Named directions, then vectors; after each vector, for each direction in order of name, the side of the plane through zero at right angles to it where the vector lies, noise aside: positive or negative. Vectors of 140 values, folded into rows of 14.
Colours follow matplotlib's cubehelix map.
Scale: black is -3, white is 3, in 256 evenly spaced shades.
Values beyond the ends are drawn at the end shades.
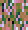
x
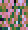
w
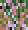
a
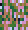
negative, positive, positive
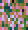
positive, negative, negative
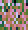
positive, positive, negative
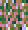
positive, positive, positive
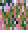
negative, negative, positive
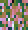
positive, negative, negative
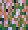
negative, positive, negative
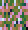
negative, negative, negative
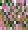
negative, negative, positive
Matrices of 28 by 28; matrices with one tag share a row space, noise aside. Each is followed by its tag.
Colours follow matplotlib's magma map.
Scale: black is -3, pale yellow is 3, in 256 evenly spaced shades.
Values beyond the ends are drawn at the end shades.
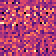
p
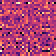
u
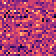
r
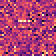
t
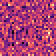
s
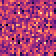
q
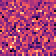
q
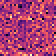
t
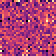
u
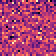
q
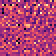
p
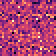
q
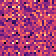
p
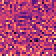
t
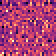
s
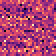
r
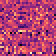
t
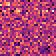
u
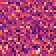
q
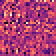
p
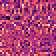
u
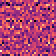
u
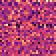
q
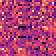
t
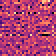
u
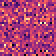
p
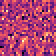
s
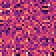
u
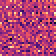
q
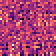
q
